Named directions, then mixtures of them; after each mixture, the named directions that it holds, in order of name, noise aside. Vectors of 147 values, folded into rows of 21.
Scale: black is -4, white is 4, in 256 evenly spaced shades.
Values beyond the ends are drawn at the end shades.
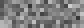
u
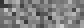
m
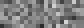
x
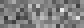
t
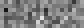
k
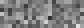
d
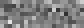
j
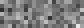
d.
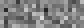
k.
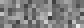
d.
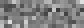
j.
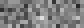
d, t.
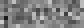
j, k, t.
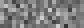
j, k, x.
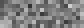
u.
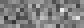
t.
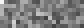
m, t, u.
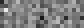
d, k, m.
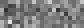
j.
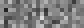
k.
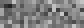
j.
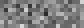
k, u, x.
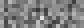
k.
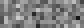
d, k, t.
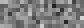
d, t, x.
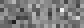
t.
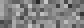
u.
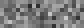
j, t.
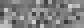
k, u, x.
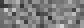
m.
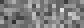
d, m, t.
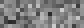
j, t.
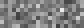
d, m, t.
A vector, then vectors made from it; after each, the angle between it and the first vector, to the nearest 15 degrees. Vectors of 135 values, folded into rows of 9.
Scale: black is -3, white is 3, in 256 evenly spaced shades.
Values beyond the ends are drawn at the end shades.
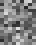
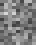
30 degrees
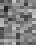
120 degrees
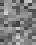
15 degrees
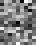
30 degrees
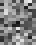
15 degrees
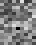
150 degrees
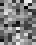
15 degrees
